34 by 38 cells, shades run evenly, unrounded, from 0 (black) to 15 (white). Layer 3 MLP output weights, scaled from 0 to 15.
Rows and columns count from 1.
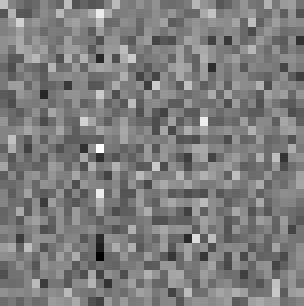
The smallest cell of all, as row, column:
29, 13
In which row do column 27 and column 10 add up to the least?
18
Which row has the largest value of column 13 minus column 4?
17
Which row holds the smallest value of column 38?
5
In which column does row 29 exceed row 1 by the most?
10
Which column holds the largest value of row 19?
20
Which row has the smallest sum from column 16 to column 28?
22
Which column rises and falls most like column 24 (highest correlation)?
28
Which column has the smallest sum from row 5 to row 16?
6
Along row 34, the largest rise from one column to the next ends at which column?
14
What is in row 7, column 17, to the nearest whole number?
12
